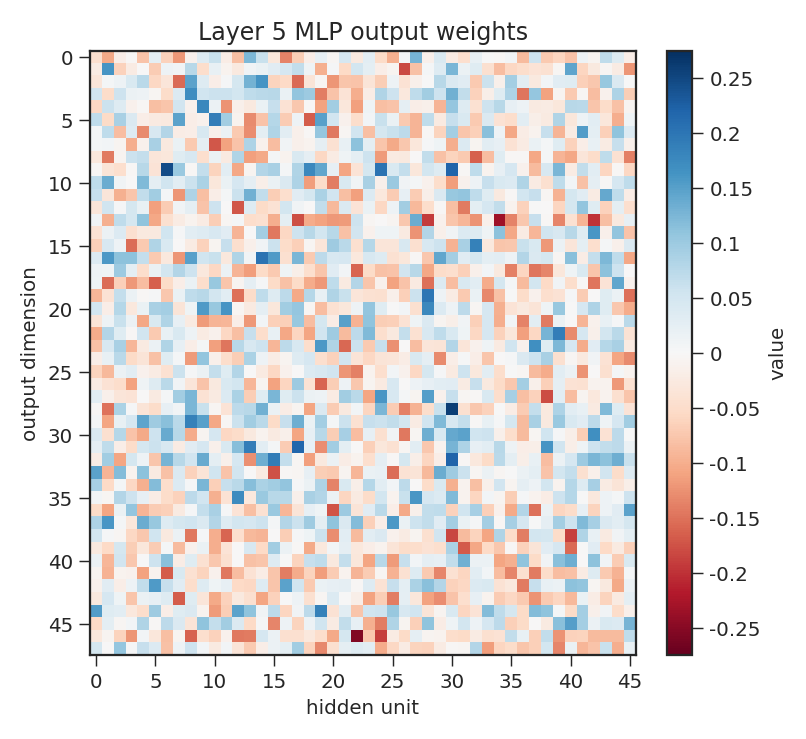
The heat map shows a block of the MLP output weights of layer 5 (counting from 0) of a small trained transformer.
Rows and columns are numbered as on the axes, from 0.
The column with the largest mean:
30
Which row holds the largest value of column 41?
6
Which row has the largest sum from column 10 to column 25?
37
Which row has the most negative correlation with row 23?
36
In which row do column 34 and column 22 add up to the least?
46
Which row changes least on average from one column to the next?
25
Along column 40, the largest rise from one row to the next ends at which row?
40
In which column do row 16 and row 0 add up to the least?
7
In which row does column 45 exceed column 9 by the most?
21
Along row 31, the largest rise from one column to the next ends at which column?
17
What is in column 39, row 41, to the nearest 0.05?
-0.1
